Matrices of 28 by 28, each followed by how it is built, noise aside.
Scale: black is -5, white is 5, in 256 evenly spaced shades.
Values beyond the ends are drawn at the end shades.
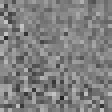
lower triangular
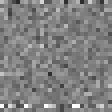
uneven rows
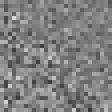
lower triangular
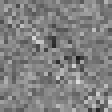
block diagonal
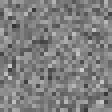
noise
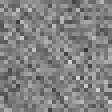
Toeplitz
